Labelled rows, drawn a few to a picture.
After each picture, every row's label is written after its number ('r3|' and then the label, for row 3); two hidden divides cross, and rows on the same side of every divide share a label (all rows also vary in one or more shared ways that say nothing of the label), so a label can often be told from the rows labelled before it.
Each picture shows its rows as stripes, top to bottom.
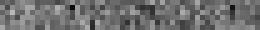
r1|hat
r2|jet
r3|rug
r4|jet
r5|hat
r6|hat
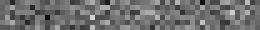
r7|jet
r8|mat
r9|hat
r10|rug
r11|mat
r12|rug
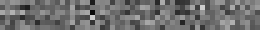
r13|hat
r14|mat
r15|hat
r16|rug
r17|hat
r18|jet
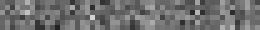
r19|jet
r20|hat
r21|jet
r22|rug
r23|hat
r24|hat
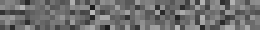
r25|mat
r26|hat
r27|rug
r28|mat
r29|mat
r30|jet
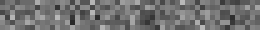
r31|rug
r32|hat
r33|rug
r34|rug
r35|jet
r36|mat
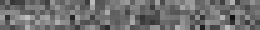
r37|rug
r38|rug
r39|mat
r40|jet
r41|rug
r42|jet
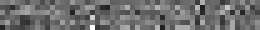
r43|mat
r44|jet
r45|jet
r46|rug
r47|mat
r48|rug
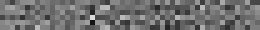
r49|jet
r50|mat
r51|hat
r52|rug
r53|hat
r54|mat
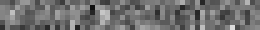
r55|jet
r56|hat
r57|mat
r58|mat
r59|mat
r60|mat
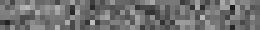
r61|hat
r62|jet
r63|rug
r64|mat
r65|rug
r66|rug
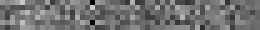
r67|hat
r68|rug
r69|jet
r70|rug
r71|hat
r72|jet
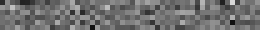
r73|mat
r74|mat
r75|rug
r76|hat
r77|rug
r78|hat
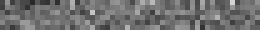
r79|mat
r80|mat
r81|rug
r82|mat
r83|jet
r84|jet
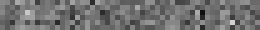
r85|hat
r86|rug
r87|jet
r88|jet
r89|hat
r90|jet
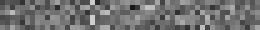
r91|rug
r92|hat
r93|mat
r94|rug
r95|rug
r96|mat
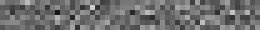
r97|jet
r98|rug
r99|hat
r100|rug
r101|mat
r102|hat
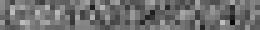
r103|hat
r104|hat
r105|rug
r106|rug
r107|jet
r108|jet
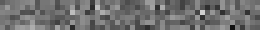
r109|hat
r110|hat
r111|mat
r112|jet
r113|hat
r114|jet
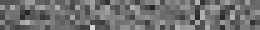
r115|jet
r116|rug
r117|mat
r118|mat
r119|jet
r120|rug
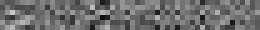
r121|jet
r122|rug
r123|mat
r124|jet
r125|jet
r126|mat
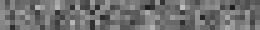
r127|rug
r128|rug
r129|hat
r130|jet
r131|hat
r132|hat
